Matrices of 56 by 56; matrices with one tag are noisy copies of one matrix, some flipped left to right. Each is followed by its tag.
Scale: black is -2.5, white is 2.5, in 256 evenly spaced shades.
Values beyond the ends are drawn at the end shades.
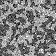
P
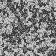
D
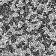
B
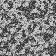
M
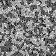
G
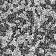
P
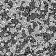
M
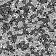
B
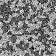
B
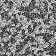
M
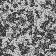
P
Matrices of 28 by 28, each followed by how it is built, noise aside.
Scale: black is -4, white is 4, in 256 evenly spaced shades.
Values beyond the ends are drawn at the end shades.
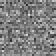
blocks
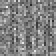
blocks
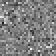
block diagonal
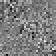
block diagonal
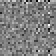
low rank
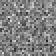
repeating columns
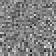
low rank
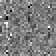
uneven columns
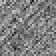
Hankel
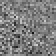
lower triangular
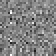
low rank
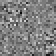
block diagonal
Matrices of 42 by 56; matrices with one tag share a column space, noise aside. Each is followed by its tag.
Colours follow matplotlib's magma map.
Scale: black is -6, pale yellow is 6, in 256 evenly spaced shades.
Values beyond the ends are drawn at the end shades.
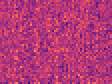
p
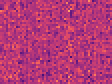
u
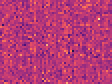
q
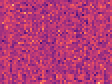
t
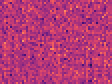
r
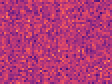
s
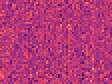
u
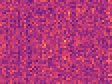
s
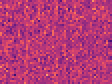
s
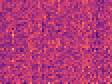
p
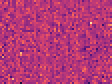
p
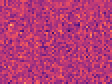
p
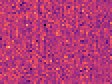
s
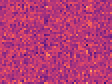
q
